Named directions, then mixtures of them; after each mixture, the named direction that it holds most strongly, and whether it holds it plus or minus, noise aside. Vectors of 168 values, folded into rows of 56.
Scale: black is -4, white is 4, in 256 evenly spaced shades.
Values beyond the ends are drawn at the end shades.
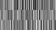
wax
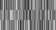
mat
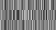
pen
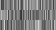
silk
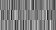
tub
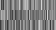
silk, plus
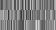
silk, plus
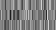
pen, plus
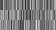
mat, plus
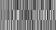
pen, minus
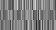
wax, minus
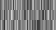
tub, minus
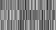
mat, plus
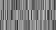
mat, minus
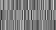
pen, minus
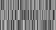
pen, minus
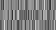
pen, minus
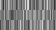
mat, minus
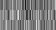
mat, plus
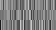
mat, minus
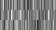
silk, minus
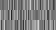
tub, plus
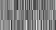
wax, plus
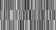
mat, plus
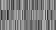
silk, minus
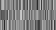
silk, minus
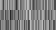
mat, minus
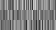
wax, minus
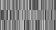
silk, minus
